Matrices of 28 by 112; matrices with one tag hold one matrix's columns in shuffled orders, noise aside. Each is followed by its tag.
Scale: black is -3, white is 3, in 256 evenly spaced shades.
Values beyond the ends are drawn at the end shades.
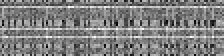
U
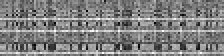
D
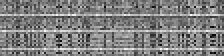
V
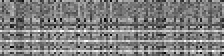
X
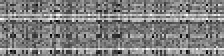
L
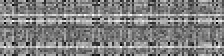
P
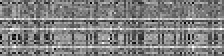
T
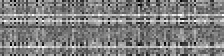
P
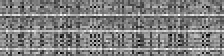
V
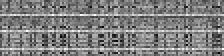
V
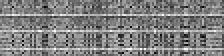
V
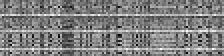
V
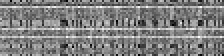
U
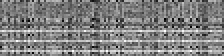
X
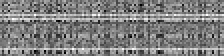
L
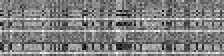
D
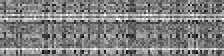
L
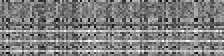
X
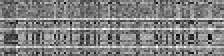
T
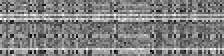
L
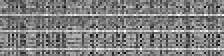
V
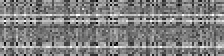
P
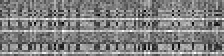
D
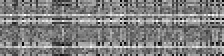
P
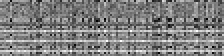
X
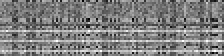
X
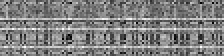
T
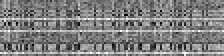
D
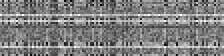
P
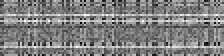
P
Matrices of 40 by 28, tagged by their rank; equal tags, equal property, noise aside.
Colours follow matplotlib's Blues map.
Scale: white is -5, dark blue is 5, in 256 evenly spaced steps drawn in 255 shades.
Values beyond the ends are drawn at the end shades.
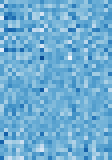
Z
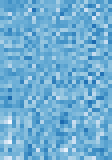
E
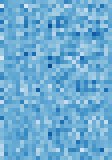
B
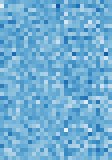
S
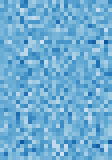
S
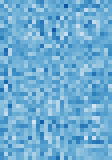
E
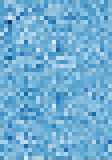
S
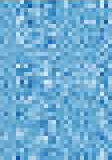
Z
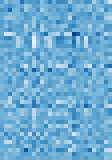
Z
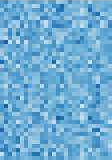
E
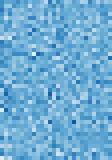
S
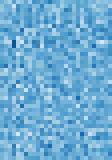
E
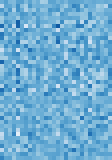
Z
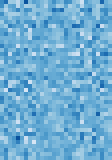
Z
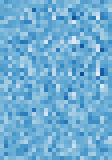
B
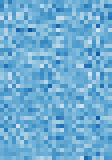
B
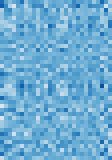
Z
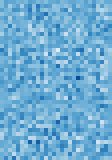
B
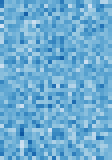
S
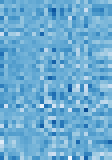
Z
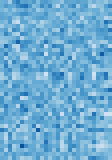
E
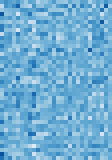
Z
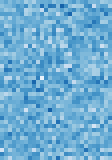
S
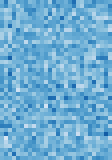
S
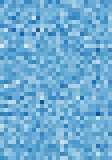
E
